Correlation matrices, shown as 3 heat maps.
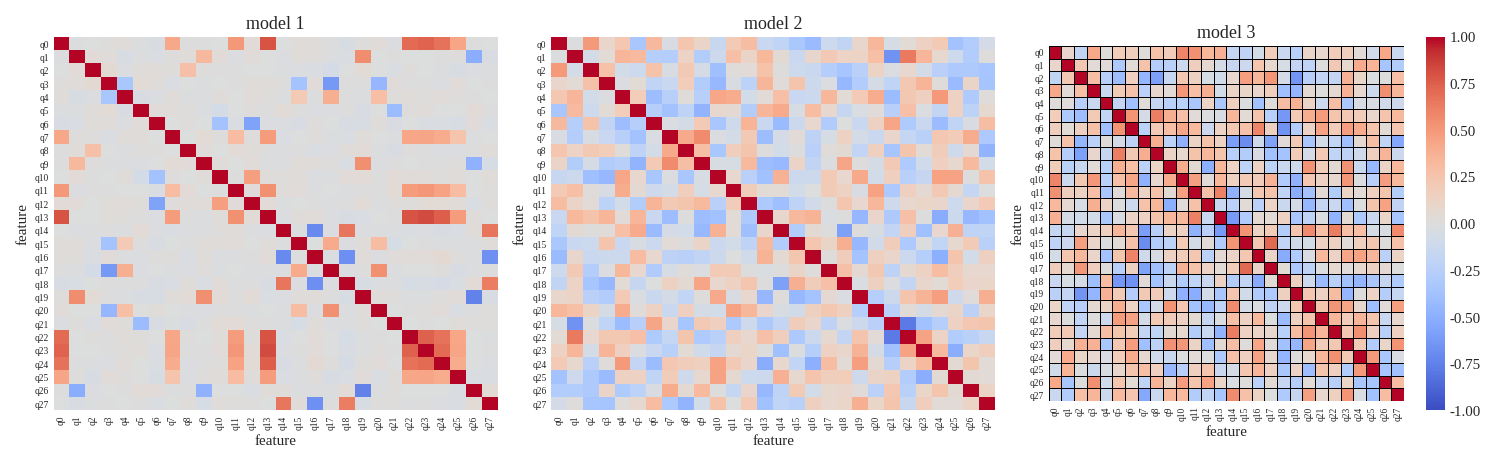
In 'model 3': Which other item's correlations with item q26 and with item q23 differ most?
q12
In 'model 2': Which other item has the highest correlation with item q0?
q2
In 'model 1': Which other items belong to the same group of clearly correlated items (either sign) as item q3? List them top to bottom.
q4, q15, q17, q20
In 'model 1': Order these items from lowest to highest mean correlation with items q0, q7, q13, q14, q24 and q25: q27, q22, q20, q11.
q20, q27, q11, q22
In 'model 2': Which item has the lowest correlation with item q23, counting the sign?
q25
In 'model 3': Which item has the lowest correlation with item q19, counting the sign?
q2
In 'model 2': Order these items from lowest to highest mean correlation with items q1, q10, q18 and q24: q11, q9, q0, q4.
q0, q9, q11, q4
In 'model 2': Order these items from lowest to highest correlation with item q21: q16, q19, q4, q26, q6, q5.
q4, q5, q19, q16, q26, q6
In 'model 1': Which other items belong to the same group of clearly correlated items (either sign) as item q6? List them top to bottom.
q10, q12
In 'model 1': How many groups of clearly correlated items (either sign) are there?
7
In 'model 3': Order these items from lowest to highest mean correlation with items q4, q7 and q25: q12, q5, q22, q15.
q15, q5, q22, q12
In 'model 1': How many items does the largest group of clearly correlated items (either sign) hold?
8
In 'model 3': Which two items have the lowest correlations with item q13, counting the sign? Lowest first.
q14, q22
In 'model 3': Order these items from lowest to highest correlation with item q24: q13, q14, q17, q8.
q13, q8, q17, q14
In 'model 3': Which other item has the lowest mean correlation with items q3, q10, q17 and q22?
q7
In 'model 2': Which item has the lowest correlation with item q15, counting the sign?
q19
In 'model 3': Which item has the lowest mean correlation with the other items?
q18
